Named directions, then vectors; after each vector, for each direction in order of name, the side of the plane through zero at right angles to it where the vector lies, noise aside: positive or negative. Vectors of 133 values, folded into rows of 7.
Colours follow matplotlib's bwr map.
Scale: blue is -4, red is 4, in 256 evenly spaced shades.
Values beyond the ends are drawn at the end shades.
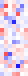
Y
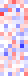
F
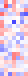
positive, positive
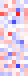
positive, positive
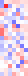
positive, positive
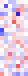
negative, negative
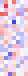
positive, positive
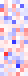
negative, positive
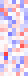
negative, positive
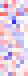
positive, positive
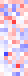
positive, negative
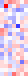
positive, positive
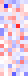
negative, negative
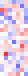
negative, positive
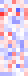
positive, positive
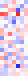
positive, positive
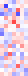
negative, negative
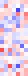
positive, positive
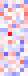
positive, negative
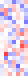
negative, positive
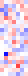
positive, negative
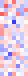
positive, positive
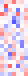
positive, positive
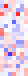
positive, positive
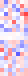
positive, negative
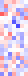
positive, positive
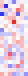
negative, negative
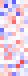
negative, negative
